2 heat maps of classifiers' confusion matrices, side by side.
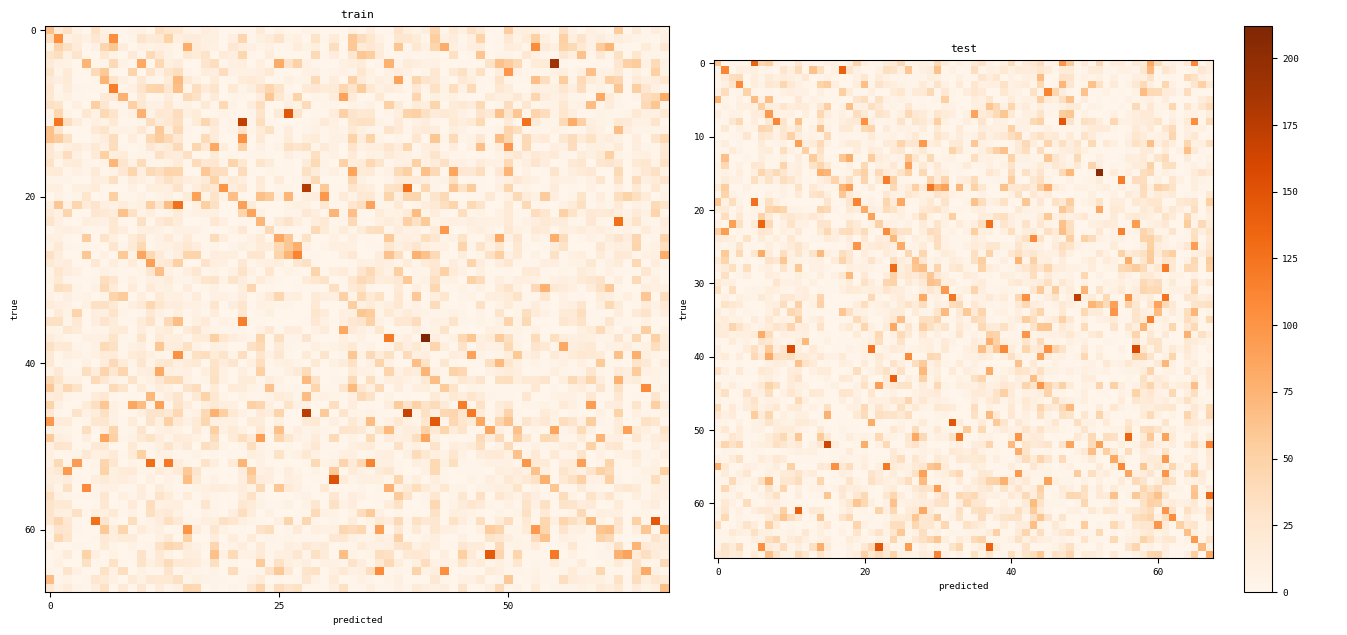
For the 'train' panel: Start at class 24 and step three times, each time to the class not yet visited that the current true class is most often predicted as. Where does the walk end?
36
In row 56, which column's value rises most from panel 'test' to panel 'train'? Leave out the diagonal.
38
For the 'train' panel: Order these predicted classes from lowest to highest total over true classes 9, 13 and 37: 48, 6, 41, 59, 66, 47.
48, 6, 47, 59, 66, 41
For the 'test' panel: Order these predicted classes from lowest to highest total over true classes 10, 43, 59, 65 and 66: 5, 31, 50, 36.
5, 31, 50, 36
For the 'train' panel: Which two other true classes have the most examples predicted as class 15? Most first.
60, 2
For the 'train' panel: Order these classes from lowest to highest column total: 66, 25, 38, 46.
46, 25, 66, 38
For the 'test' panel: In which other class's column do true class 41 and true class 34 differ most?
54
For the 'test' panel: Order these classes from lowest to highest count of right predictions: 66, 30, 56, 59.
59, 30, 66, 56
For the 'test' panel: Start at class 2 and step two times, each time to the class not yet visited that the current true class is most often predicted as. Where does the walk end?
22
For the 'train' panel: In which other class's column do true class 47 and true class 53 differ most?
42
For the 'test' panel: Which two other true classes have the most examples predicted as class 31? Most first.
17, 34
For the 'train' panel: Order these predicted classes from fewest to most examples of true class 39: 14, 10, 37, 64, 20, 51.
20, 10, 37, 51, 64, 14
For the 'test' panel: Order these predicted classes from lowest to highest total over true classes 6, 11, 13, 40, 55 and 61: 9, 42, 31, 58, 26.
31, 42, 9, 58, 26
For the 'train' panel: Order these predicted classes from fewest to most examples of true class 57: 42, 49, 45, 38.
49, 45, 38, 42
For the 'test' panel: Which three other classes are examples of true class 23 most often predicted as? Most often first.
55, 1, 47
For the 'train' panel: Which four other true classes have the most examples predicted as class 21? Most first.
11, 35, 13, 52
